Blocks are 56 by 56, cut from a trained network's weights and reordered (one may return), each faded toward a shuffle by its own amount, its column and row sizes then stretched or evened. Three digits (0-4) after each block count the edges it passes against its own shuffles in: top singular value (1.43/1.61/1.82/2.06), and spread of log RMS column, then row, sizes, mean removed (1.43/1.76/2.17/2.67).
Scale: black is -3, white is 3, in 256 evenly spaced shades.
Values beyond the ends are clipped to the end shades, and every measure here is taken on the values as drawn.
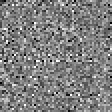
0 2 2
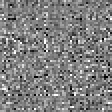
0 2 4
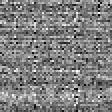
3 2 0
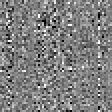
3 4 1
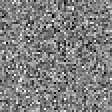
0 1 0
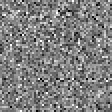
1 0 1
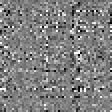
1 4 4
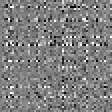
4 4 4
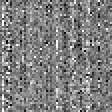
2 4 0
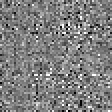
2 3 3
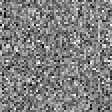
0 1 1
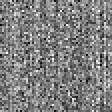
2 1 0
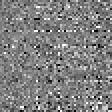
1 3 4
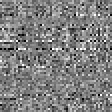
4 1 4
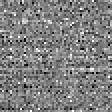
0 1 2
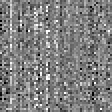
3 4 2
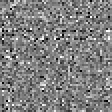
0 2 3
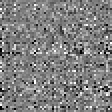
1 3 4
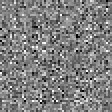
3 3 2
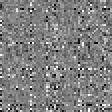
0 4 3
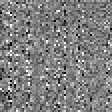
0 4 0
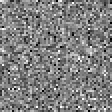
0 2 1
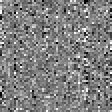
1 4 1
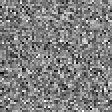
2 0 2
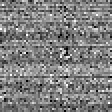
3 2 0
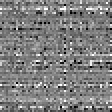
4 3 4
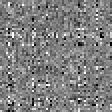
3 4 3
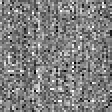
1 2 1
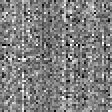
2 3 2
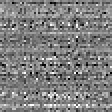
3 2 4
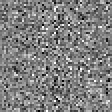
1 3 0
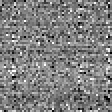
1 2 0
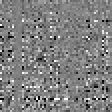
1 4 4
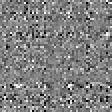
3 3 4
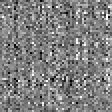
1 2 3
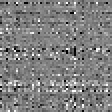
1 3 4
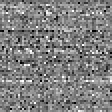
1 0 3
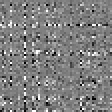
2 4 4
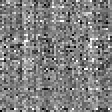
2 0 4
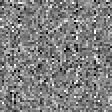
0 3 0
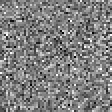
1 0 1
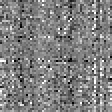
2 3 3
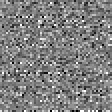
0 0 4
